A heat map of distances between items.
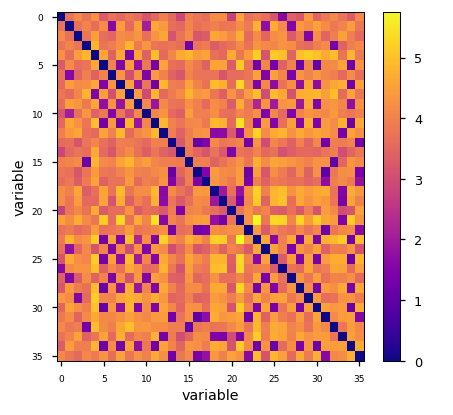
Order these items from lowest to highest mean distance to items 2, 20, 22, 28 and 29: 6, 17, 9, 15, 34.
17, 34, 9, 6, 15
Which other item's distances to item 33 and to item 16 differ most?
31
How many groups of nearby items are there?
9
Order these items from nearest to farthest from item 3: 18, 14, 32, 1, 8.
32, 18, 14, 1, 8
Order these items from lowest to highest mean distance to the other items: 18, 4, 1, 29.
1, 18, 29, 4
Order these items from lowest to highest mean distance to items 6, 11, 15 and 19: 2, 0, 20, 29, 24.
24, 20, 0, 2, 29
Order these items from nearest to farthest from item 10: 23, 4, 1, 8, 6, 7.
6, 1, 8, 4, 7, 23
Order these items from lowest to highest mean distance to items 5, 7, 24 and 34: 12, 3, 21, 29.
3, 29, 12, 21
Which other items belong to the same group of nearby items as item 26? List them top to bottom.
0
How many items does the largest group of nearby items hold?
9
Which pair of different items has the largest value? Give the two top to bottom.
21, 23
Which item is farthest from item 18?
23
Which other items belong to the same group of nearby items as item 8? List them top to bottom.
4
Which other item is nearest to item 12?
33
